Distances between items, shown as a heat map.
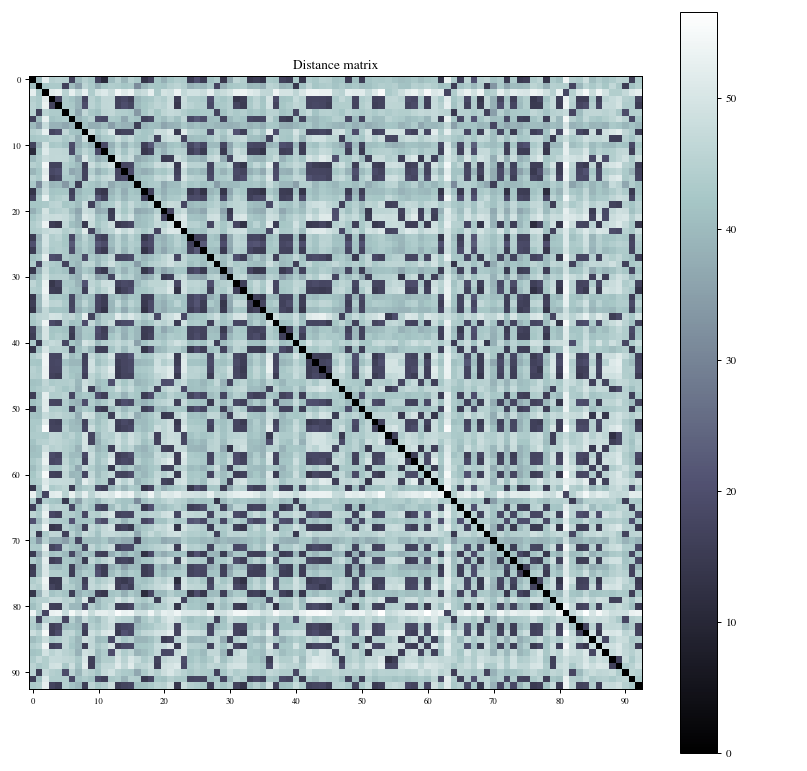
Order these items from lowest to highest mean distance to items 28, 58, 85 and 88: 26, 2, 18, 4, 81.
4, 26, 18, 2, 81
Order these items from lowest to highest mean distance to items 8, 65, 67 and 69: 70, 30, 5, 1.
1, 5, 70, 30
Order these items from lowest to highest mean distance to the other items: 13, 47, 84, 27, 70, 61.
27, 13, 84, 70, 47, 61
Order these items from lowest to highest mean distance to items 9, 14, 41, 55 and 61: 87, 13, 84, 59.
59, 87, 13, 84
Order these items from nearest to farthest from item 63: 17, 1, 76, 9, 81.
81, 1, 9, 17, 76
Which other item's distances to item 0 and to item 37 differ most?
11
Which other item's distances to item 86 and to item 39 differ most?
84
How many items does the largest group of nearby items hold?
32
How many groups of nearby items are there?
7
